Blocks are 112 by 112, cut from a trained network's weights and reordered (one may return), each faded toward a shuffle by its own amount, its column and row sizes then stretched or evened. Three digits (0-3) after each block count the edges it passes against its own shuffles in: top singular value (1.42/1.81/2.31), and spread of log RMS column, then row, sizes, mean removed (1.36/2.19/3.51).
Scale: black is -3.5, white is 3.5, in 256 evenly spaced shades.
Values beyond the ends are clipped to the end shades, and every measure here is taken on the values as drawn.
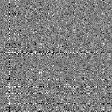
3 2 2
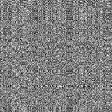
3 0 2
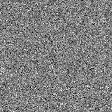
0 0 1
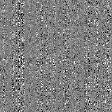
0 3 1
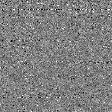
1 1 2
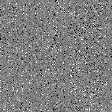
0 2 1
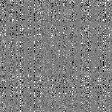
1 3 2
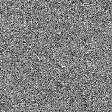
1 1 0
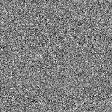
1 0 1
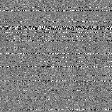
2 1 3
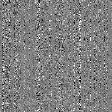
0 3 1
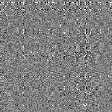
3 2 2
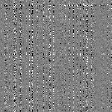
2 3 1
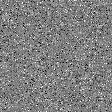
1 0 0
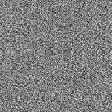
3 1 0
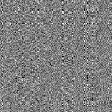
3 2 1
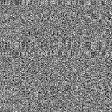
3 1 1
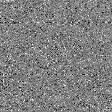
1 0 1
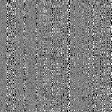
3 3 1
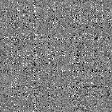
0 2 2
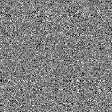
1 1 2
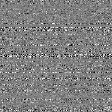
1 1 3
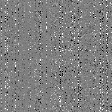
0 3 1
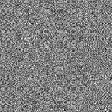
3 0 1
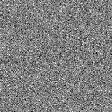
2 0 0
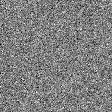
1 0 0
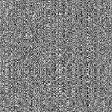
3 2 1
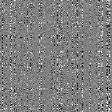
1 3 2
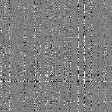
2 3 2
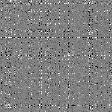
2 3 2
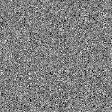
1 2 1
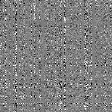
1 3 2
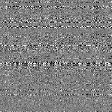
3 1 3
